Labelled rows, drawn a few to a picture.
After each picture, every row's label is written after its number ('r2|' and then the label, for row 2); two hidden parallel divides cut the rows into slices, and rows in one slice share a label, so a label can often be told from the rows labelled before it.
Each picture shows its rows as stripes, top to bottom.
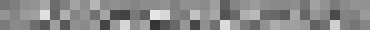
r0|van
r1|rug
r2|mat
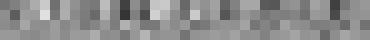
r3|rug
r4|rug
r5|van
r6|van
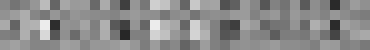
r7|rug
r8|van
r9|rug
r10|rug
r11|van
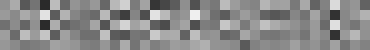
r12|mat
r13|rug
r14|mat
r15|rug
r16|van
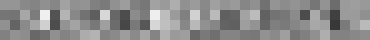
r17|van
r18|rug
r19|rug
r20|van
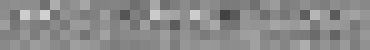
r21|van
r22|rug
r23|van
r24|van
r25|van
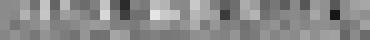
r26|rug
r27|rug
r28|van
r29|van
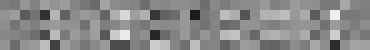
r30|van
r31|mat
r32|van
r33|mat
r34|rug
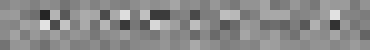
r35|van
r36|mat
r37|rug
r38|van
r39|van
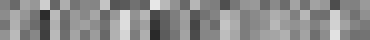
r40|rug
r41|mat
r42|mat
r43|mat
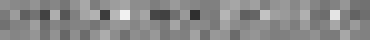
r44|van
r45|mat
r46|van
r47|van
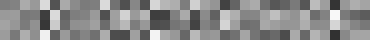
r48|rug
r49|mat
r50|mat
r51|rug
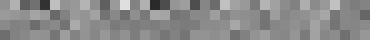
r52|mat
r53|van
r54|van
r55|van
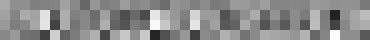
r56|van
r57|rug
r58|rug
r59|mat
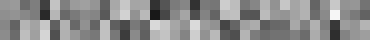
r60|mat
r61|mat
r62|rug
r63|rug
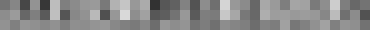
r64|mat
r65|mat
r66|van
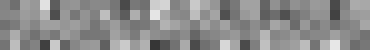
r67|rug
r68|rug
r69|van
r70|van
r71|mat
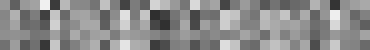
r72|rug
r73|mat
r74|mat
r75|van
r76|mat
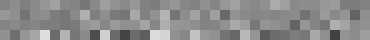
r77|van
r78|van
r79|van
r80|rug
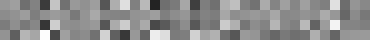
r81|mat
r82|van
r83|mat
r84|rug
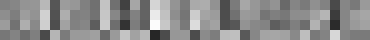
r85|rug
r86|rug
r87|rug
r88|mat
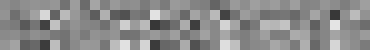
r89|van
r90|rug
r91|mat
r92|van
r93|mat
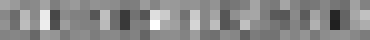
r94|van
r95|rug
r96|rug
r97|van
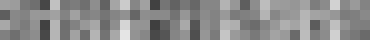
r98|mat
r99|van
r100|mat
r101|mat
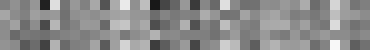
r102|mat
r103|van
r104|mat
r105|van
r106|mat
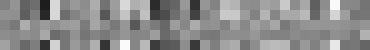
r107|mat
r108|mat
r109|van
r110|van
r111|mat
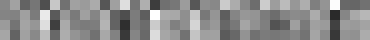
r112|mat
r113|rug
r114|rug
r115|rug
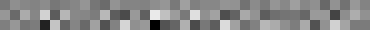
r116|van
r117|rug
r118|mat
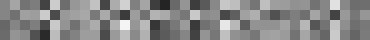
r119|mat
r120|rug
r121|mat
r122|mat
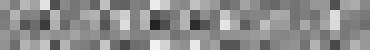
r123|rug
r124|mat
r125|mat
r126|van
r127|rug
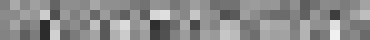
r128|van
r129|rug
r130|mat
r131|mat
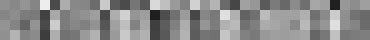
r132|rug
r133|mat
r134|mat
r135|mat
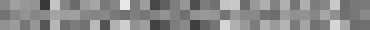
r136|mat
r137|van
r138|mat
